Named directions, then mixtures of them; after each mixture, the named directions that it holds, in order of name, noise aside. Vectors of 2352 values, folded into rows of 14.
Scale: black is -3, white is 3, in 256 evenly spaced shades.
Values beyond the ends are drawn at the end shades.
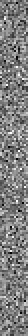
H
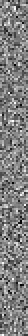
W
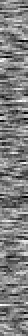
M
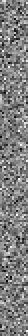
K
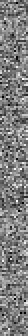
H, M.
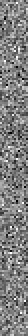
H.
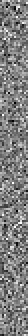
K, W.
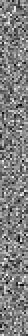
K, W.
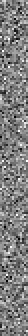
K.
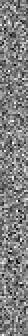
H, W.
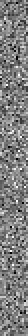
H.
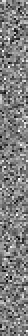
K.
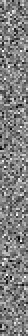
K, W.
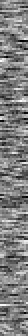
M.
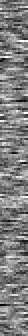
M.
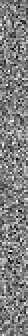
H, W.
